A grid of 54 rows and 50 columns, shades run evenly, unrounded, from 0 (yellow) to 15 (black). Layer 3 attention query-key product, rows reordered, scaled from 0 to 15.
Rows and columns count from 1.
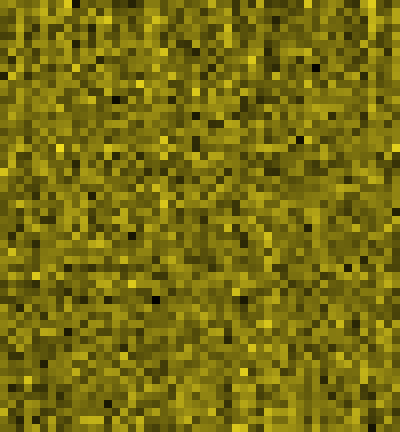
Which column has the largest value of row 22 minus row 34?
34
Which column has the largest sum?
5
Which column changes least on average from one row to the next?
24
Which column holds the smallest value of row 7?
21
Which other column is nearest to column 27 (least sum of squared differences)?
40
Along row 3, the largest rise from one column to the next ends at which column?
15
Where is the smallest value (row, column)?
19, 8
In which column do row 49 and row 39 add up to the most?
3
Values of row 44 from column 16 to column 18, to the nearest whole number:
12 6 9
